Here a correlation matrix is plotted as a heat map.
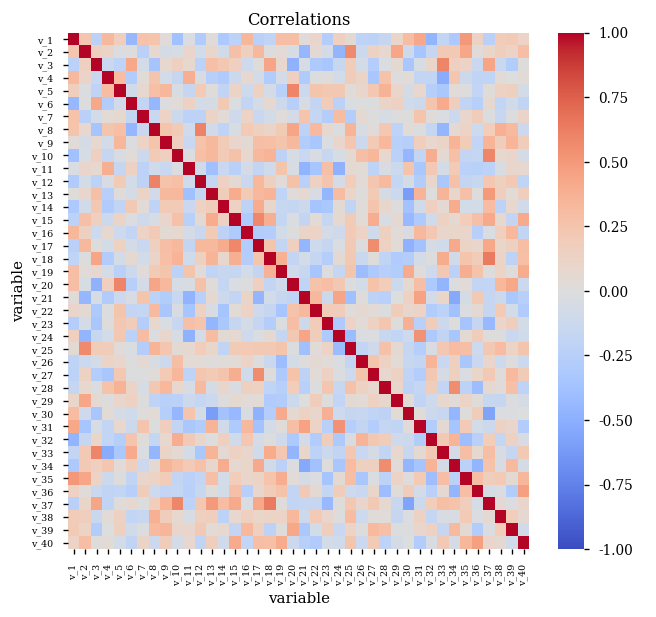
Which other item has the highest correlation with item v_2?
v_25
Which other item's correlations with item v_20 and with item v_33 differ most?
v_3
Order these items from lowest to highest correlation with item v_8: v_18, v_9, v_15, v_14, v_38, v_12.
v_14, v_15, v_18, v_9, v_38, v_12
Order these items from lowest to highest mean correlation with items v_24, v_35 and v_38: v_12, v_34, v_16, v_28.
v_34, v_28, v_12, v_16
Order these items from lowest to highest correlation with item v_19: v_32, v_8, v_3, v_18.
v_32, v_3, v_8, v_18
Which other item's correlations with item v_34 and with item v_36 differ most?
v_28
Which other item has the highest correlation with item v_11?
v_4
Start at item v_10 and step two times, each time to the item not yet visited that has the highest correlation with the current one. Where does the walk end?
v_18
